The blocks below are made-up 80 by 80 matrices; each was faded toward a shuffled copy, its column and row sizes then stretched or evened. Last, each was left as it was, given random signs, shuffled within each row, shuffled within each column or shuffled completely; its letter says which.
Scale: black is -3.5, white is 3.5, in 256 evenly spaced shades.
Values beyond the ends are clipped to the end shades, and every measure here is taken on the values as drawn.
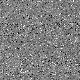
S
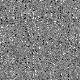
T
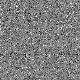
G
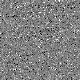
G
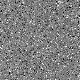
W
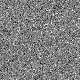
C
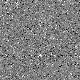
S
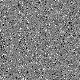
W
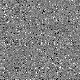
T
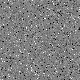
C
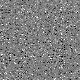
G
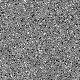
C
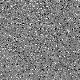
S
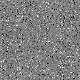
T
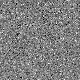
S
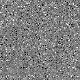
T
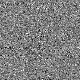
S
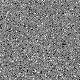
S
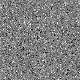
W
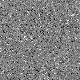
S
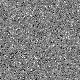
C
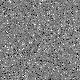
C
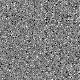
W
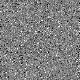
G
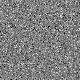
S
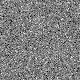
C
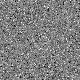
C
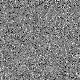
S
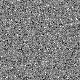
S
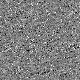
S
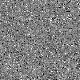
S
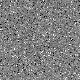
W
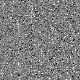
W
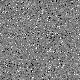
S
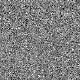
G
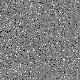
W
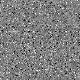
G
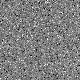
C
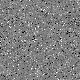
C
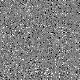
G
